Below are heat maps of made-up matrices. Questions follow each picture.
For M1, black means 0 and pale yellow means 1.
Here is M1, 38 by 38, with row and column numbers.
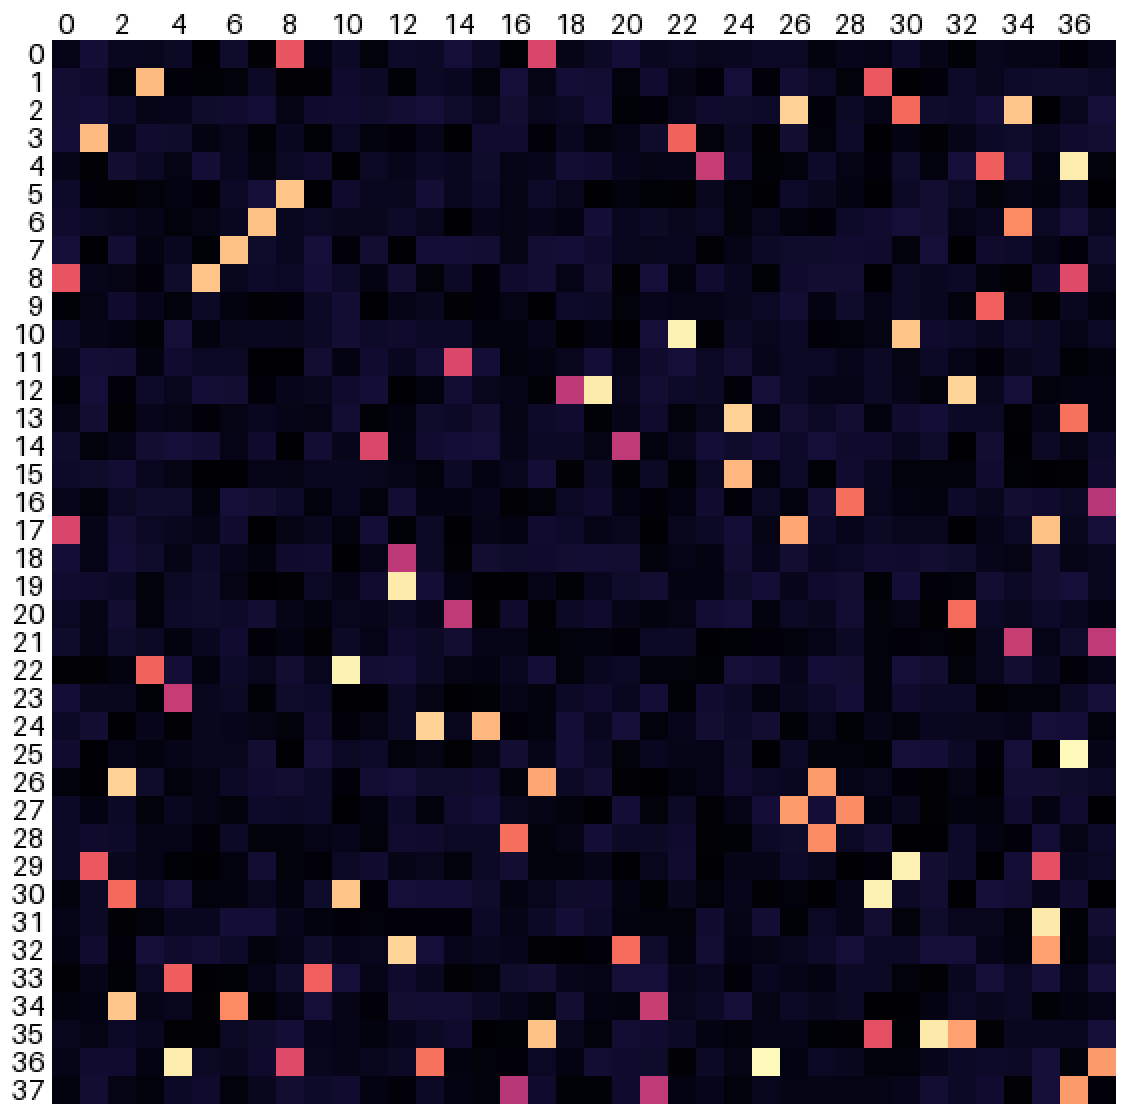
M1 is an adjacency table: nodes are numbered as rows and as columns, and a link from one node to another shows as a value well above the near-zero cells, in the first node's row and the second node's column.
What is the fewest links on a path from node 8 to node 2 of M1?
4
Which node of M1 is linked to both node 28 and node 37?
node 16
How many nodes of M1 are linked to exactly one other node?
10
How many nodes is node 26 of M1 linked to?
3
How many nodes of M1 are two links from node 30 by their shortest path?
5
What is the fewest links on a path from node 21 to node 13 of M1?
3
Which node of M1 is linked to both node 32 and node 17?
node 35
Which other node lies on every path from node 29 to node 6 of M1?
node 34
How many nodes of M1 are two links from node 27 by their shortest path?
3
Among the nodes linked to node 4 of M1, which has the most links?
node 36
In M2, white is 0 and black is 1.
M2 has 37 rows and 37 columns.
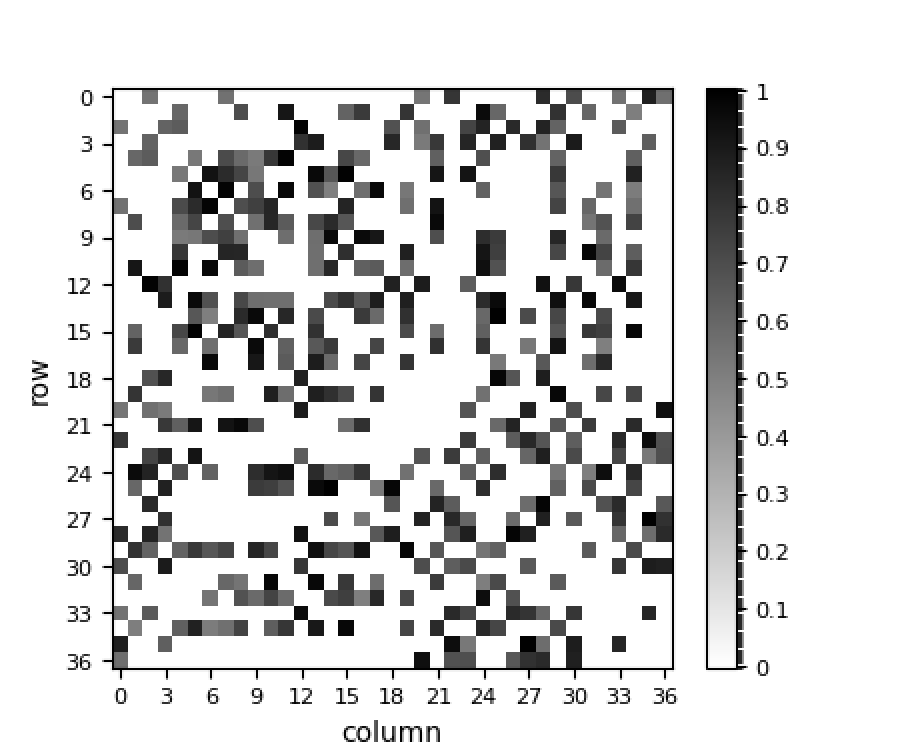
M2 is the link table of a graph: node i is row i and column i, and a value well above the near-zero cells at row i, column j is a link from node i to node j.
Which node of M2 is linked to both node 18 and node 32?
node 26
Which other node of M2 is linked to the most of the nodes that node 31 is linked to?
node 34
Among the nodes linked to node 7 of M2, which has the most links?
node 29
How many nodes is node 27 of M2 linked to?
12
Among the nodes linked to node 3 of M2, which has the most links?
node 13
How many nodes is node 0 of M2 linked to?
9
